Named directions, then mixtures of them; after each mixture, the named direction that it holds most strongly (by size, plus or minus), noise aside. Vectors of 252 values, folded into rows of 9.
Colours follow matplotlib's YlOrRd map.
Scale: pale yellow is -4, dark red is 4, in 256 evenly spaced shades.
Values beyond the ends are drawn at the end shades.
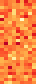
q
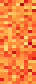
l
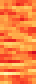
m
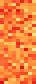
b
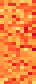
b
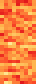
m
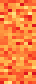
l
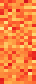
l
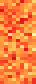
b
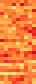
m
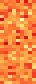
q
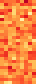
q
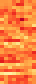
m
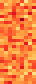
l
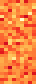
q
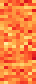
l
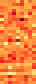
q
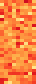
b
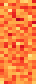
b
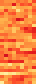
m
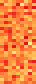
l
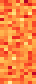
q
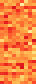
l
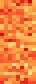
b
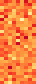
q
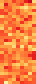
b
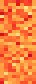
b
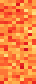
b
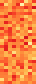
l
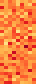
q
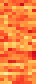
m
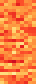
m
